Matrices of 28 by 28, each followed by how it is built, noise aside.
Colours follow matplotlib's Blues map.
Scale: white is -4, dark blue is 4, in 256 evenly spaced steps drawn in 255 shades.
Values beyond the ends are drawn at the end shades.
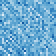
Toeplitz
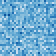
blocks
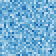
noise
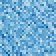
Toeplitz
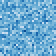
noise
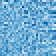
low rank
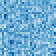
low rank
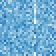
uneven columns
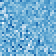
lower triangular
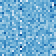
uneven columns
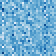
uneven columns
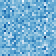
uneven columns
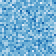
noise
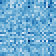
low rank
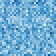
repeating columns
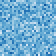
noise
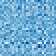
low rank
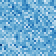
Toeplitz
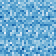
repeating columns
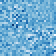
block diagonal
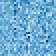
uneven columns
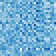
low rank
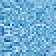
low rank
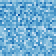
repeating columns
